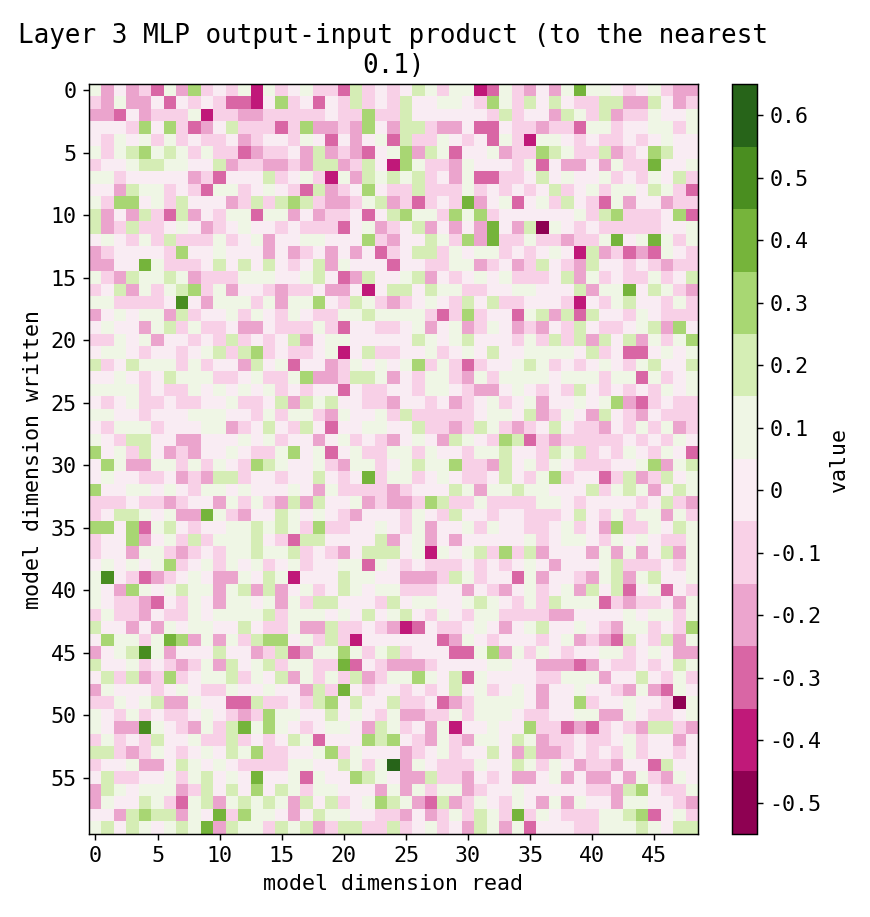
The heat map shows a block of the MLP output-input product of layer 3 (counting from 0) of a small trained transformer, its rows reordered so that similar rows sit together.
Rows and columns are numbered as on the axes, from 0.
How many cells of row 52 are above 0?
15
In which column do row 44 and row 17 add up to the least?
39
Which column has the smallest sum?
36
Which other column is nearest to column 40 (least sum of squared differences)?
38
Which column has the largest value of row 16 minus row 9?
43
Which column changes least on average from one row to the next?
33
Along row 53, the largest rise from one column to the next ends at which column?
35
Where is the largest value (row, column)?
54, 24
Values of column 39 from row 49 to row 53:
0.3 0.1 -0.2 0 0
